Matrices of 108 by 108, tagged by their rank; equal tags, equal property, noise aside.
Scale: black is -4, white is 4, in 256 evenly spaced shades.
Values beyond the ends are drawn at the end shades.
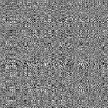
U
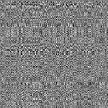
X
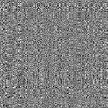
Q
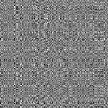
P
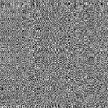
Q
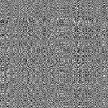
X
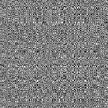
U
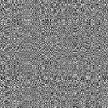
X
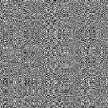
P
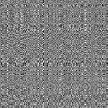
P
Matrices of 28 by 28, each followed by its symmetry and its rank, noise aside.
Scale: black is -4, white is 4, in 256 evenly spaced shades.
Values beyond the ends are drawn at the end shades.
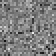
symmetric, rank seven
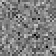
symmetric, rank six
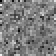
symmetric, rank six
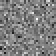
antisymmetric, rank eight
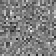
no symmetry, rank seven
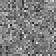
antisymmetric, rank eight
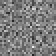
no symmetry, rank six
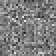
no symmetry, rank seven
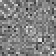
symmetric, rank six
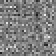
no symmetry, rank seven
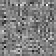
antisymmetric, rank six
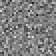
antisymmetric, rank eight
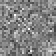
symmetric, rank six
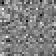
no symmetry, rank six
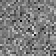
symmetric, rank eight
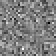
antisymmetric, rank eight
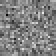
no symmetry, rank eight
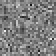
antisymmetric, rank eight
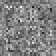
no symmetry, rank six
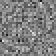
symmetric, rank eight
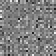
symmetric, rank seven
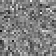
antisymmetric, rank eight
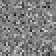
no symmetry, rank six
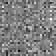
antisymmetric, rank six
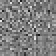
antisymmetric, rank six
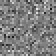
antisymmetric, rank eight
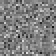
antisymmetric, rank six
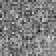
symmetric, rank eight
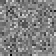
symmetric, rank six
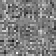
no symmetry, rank six
